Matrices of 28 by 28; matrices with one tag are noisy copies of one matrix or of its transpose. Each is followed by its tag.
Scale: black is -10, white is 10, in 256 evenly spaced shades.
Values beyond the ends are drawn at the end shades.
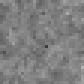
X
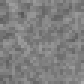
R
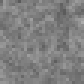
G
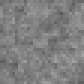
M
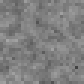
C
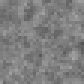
C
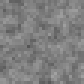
C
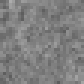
R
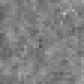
X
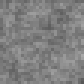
M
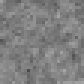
X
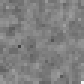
C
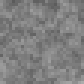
X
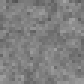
X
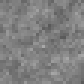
M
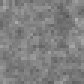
G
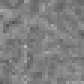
R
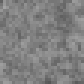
G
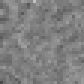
R
